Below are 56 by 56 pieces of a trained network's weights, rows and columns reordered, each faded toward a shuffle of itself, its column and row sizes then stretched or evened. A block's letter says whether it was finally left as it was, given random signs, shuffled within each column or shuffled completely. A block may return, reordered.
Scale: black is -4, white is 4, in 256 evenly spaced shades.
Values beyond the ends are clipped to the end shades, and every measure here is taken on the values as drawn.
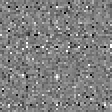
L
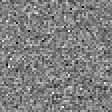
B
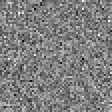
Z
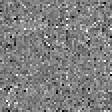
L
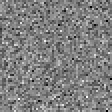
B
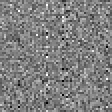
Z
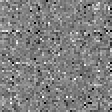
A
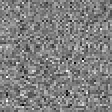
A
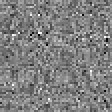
A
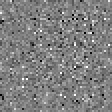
A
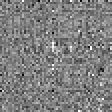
A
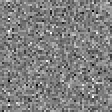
Z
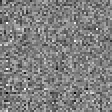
A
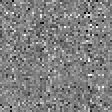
L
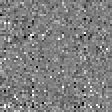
A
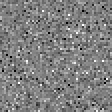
B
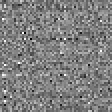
A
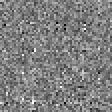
L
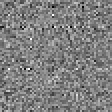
A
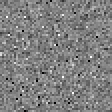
B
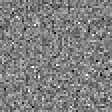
B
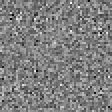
L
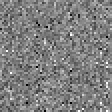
Z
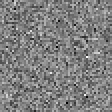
Z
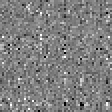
A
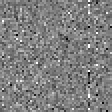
Z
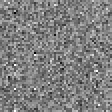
Z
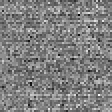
A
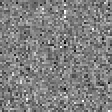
Z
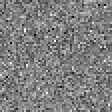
B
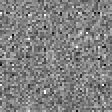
L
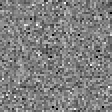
B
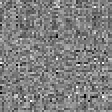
A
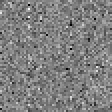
Z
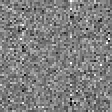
Z
